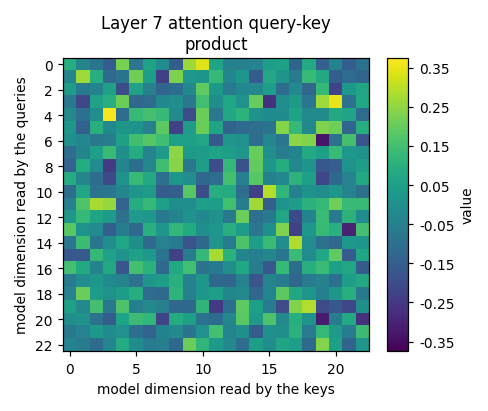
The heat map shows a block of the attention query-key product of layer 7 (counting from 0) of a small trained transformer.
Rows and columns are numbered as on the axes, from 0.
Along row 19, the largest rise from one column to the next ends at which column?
17
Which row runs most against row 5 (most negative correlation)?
20
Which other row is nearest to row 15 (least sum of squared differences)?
21
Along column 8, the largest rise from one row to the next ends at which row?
1
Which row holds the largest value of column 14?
11
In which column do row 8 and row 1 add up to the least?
3
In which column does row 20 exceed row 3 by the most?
15
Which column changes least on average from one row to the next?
12
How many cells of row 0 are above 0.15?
3
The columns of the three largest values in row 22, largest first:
19, 9, 10
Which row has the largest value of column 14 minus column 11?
8
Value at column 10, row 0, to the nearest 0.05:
0.35
